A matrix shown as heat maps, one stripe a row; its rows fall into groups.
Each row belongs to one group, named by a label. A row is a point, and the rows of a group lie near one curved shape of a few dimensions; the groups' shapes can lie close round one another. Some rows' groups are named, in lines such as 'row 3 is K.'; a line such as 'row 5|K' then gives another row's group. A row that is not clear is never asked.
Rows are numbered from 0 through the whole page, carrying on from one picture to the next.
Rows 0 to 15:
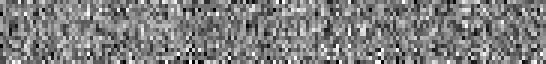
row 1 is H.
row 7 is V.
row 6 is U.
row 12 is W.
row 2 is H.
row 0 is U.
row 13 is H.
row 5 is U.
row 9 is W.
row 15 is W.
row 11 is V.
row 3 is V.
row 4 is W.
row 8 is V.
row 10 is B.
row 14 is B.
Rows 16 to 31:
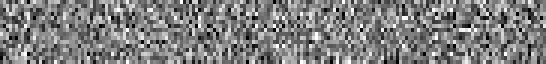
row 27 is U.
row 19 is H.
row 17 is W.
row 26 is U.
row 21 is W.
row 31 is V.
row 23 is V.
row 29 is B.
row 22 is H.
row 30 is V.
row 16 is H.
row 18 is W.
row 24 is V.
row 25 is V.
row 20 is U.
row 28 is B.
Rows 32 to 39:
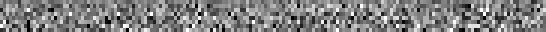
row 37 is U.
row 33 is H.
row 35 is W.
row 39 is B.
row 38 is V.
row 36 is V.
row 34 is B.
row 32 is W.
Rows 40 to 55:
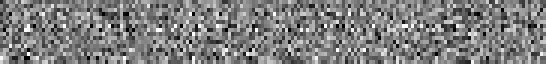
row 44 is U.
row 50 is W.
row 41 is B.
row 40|B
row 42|H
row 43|V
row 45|B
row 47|H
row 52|H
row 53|B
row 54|V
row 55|V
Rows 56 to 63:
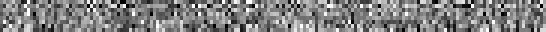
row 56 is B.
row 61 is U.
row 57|H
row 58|B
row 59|W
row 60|U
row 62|H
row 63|B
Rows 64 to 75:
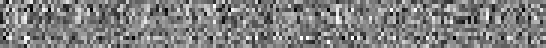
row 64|B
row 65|B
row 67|V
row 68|B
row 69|B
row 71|W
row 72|V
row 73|H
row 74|B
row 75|W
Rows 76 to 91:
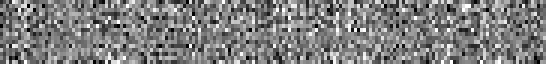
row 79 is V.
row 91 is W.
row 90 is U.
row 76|W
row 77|V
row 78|U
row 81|W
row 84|B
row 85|W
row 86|U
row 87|W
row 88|W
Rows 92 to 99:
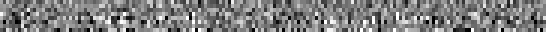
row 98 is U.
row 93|W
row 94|W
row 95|V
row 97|U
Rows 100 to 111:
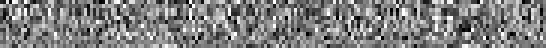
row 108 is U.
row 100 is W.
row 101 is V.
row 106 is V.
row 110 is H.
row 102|B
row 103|B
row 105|U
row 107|H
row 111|U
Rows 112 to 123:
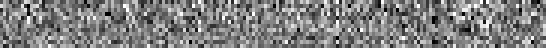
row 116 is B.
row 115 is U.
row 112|W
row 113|V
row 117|W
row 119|H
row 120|B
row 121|B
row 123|B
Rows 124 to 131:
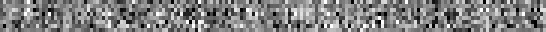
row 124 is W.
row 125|H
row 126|B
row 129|W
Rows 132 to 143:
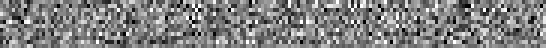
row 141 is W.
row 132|H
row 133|H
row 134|W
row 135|V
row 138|V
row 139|B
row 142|U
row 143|B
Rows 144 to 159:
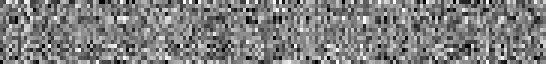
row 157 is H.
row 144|H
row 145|B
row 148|U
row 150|B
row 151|H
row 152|B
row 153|W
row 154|B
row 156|B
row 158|U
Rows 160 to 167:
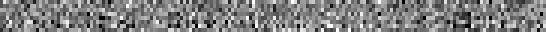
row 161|U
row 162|W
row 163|H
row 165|B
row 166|H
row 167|V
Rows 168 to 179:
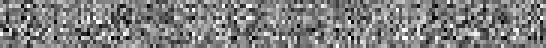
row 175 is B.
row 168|B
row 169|B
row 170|V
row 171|U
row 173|U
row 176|V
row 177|U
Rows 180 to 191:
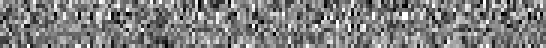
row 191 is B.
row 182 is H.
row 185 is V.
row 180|W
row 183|U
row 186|H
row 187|V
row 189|U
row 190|U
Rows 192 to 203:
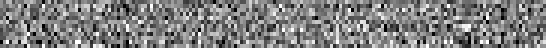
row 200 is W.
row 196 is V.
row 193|W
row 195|H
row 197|V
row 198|V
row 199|V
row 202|B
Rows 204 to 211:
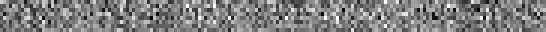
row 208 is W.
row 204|V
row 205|B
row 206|H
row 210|W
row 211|W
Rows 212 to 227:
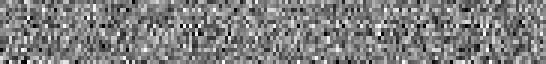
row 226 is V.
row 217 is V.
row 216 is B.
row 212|H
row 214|V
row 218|H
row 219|W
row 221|B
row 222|B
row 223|H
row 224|B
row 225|W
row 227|B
